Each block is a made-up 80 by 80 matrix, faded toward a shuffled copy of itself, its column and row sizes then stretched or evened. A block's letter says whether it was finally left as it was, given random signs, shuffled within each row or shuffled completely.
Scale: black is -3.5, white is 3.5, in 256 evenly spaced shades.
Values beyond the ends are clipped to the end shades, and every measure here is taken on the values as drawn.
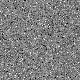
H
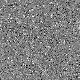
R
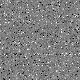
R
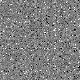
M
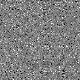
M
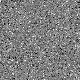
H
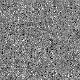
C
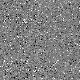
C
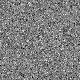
H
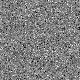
H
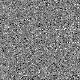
C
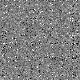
C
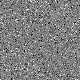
H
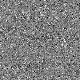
R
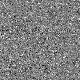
R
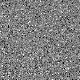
C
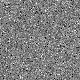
H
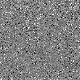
M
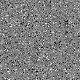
C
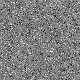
H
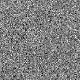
M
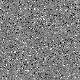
R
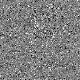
C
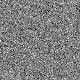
R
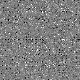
M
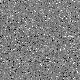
R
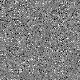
M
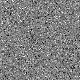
R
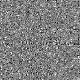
M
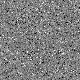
R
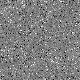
R
